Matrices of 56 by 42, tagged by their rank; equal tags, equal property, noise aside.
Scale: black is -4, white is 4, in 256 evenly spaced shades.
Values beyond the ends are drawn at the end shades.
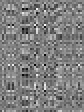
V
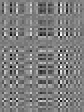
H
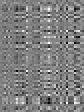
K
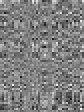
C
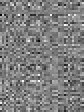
C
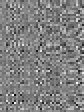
C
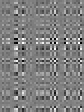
H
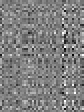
V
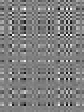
H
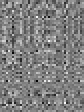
C
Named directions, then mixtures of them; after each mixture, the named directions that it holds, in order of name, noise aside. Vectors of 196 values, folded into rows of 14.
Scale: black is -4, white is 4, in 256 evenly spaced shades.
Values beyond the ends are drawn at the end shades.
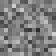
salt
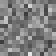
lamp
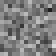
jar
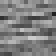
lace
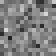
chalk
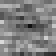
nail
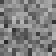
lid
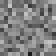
lamp.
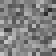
chalk, jar, lid.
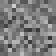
salt.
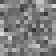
chalk, nail.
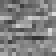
lace.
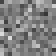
chalk.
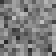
jar, lid.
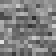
lace, lid, nail.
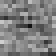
jar, lace, nail.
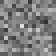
jar, salt.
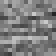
lace, salt.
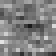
nail.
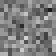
jar.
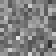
lamp.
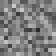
salt.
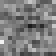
chalk, nail.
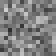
jar, salt.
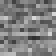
lace, lid.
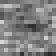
nail.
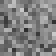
lid, salt.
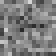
chalk, nail.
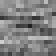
lace, nail.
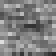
nail.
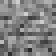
jar, lace, lid.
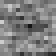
nail.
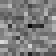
lamp, nail.
